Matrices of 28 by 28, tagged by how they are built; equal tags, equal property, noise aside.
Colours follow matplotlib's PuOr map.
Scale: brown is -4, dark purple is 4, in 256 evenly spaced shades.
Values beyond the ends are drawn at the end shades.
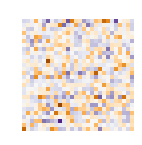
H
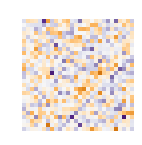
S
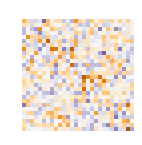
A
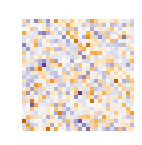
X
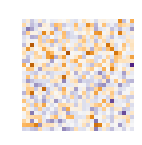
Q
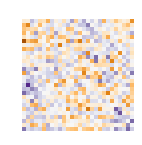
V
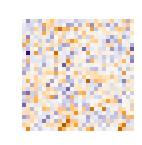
Q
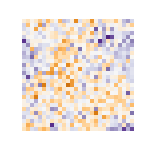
V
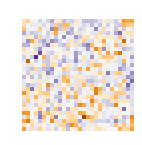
V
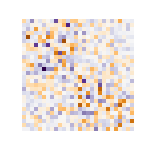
A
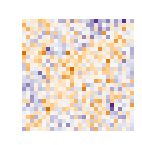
V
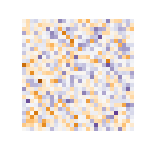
X
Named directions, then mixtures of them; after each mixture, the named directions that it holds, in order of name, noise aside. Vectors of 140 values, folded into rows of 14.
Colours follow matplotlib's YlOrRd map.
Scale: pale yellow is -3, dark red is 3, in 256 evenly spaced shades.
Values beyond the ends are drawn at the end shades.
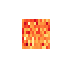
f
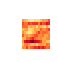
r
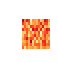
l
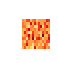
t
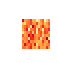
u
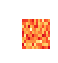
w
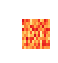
l.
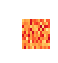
l, t.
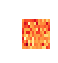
f.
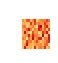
t.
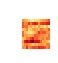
r.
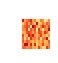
f, u.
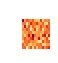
t, u, w.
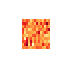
f, l, r.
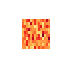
t.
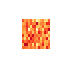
f, r, u.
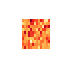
l, r, u.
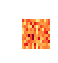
t, u.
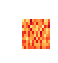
l.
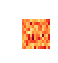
r, t, w.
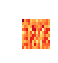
l, u.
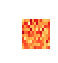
f, l.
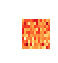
f.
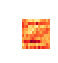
r.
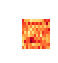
l, r.
